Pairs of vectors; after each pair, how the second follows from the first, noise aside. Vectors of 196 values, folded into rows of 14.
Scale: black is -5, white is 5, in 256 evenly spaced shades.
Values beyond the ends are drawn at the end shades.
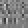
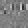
reversed, partly zeroed.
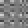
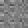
shrunk.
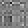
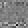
reversed, partly zeroed.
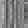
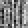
reversed, scaled up.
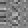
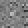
reversed, partly zeroed.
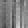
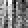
reversed, scaled up.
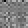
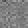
shrunk.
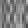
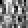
reversed, scaled up.
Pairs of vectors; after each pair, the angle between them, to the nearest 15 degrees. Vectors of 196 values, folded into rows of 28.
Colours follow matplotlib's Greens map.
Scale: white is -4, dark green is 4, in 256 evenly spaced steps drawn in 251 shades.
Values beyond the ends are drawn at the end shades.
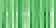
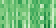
45 degrees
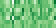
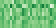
60 degrees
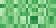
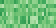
150 degrees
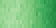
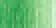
165 degrees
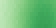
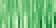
75 degrees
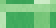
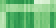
15 degrees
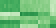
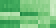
15 degrees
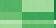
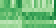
30 degrees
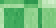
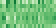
105 degrees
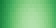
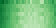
15 degrees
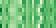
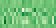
75 degrees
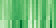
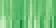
30 degrees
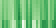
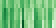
120 degrees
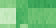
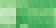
30 degrees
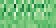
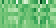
90 degrees
